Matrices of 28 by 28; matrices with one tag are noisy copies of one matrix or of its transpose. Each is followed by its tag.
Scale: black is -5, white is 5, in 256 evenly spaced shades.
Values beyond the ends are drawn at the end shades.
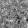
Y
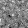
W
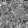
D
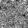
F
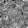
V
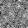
V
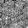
V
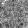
D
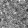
W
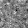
W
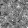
V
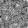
V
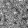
W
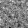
W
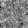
D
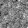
V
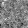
D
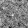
W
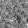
Y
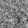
Y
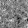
Y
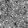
F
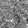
Y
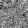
F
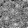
V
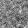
Y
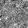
V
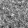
W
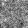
D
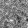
Y
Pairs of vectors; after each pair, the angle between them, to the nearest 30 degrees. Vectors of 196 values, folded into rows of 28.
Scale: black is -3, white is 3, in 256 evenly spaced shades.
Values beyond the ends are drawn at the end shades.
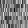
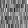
30 degrees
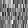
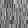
120 degrees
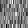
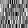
150 degrees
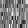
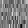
30 degrees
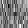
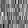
90 degrees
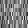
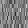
90 degrees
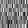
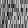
120 degrees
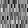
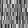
120 degrees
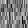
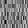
120 degrees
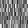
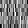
150 degrees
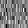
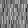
90 degrees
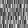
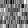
120 degrees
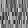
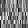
150 degrees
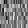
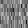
120 degrees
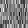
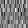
90 degrees
